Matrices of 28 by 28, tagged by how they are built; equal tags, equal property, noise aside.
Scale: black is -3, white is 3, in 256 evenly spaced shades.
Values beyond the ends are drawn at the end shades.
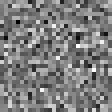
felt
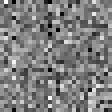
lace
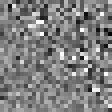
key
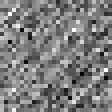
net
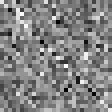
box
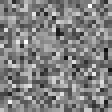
felt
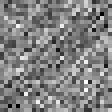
net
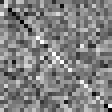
box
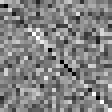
box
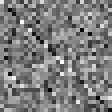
box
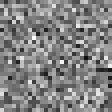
felt
